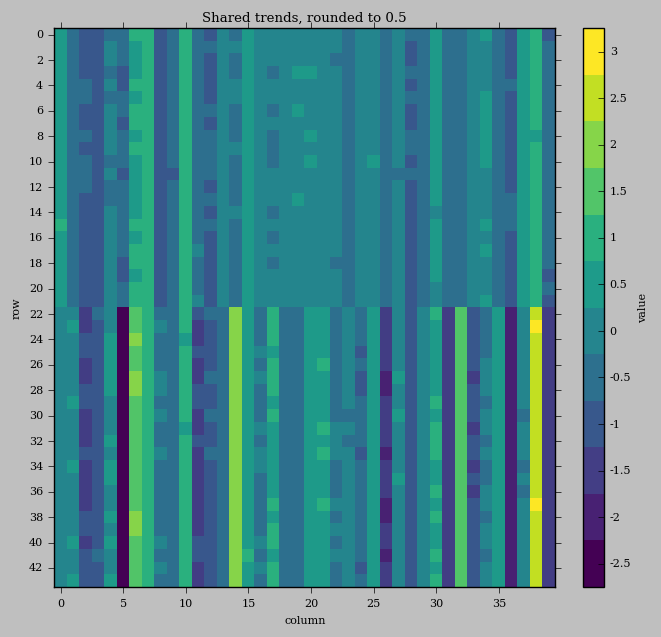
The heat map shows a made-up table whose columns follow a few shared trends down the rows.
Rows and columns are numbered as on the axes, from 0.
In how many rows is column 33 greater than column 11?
31
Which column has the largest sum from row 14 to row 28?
38
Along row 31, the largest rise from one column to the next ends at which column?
6
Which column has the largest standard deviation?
14
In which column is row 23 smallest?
5
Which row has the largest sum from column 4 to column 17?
27
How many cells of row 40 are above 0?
15
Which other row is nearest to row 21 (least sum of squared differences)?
17
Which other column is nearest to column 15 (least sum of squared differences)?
30
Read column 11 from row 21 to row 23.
0 -1 -1.5
